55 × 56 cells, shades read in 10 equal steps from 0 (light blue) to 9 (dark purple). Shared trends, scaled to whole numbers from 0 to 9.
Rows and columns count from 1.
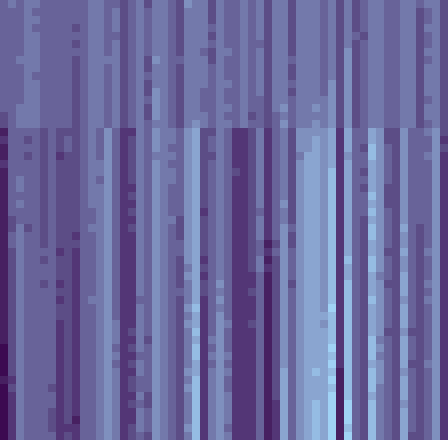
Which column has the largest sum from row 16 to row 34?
1
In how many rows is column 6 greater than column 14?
40
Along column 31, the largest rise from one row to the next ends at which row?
17
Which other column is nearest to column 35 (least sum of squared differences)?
2
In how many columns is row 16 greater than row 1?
8
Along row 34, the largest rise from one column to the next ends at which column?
43
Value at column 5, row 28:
5
